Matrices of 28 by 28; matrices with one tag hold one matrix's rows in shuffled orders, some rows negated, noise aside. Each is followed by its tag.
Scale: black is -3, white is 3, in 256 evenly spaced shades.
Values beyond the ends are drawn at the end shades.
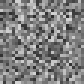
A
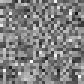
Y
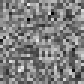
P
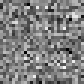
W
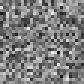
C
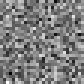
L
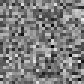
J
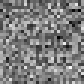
W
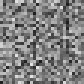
A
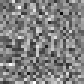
A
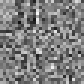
A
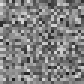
C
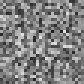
A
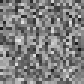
A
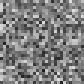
Y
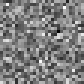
L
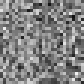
P
